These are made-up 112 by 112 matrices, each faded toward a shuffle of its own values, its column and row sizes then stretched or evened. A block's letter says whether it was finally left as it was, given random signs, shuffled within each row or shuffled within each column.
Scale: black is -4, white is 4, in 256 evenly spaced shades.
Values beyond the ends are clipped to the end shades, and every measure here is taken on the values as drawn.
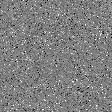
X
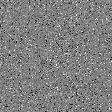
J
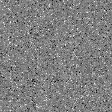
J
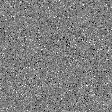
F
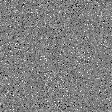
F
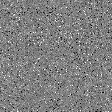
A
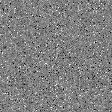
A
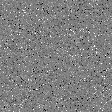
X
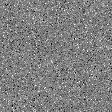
J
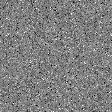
J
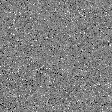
X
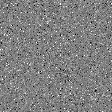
F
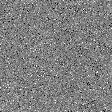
X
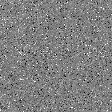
F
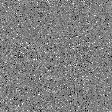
A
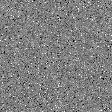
F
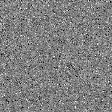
A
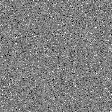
A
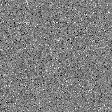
F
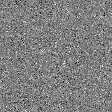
J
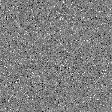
A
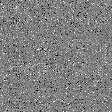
A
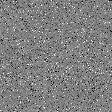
X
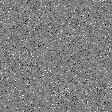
J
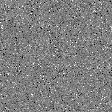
A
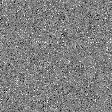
F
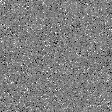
A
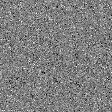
F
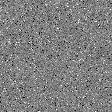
X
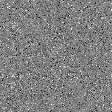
A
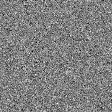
F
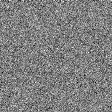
X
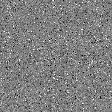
A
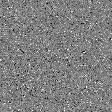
X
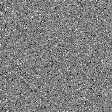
J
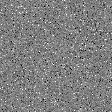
J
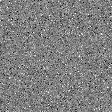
F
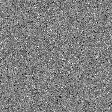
J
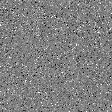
F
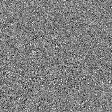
A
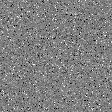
X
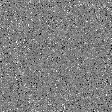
F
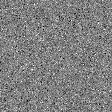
X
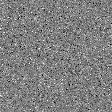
X
